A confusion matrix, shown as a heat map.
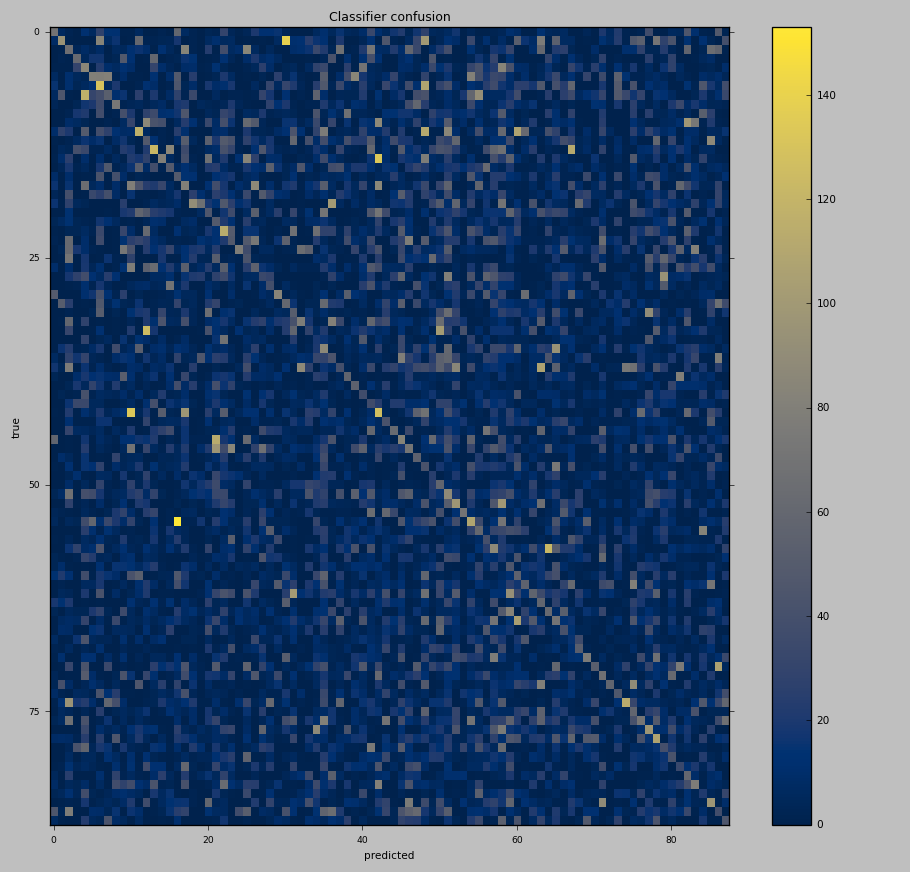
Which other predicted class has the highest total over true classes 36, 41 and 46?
21
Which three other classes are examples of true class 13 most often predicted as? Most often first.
67, 15, 58
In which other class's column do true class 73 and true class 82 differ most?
36
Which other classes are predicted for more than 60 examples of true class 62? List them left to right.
31, 48, 59
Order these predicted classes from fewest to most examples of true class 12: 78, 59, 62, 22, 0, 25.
0, 62, 25, 59, 22, 78
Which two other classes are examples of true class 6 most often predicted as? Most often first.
48, 67
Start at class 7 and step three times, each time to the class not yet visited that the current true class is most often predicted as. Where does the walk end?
71
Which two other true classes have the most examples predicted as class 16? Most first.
54, 0
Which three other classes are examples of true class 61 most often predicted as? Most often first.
75, 85, 67
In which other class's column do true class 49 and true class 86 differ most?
2
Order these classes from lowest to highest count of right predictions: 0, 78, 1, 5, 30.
30, 0, 5, 1, 78
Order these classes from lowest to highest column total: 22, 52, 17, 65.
52, 17, 22, 65
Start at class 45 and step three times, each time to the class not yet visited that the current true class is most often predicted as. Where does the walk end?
25
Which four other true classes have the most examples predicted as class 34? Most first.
77, 22, 7, 9
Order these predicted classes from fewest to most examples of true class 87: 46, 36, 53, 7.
53, 36, 46, 7
